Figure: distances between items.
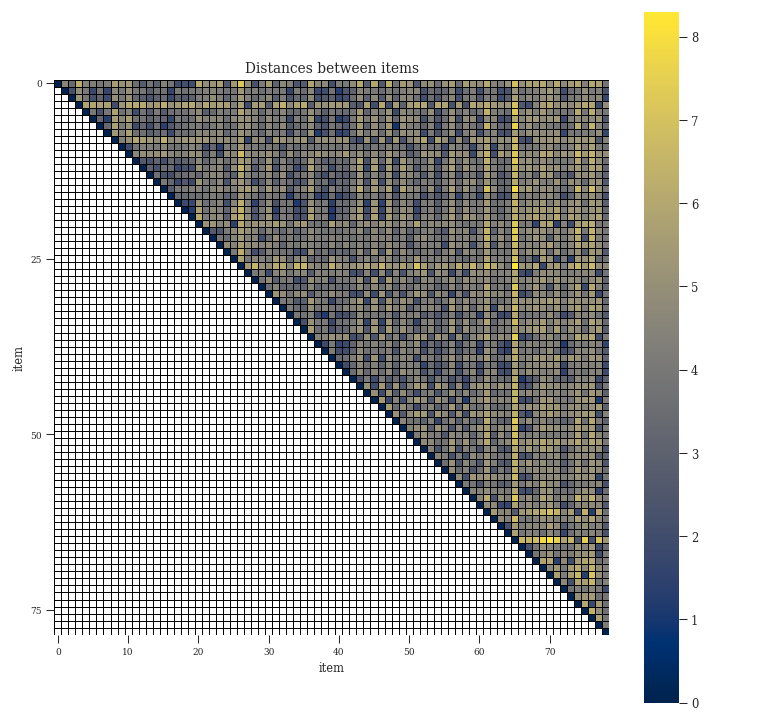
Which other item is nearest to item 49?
66
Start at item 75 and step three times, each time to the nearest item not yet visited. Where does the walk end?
22
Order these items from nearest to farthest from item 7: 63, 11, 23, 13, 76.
63, 13, 11, 76, 23
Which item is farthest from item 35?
26
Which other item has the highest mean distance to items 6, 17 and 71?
65
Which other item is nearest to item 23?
9
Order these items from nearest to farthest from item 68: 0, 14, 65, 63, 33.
33, 63, 14, 0, 65
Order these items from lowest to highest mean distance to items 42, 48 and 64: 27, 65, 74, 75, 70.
27, 75, 70, 74, 65
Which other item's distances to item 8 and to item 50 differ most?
3
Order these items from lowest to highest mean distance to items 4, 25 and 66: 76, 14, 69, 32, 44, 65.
44, 14, 32, 69, 76, 65
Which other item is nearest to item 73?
25
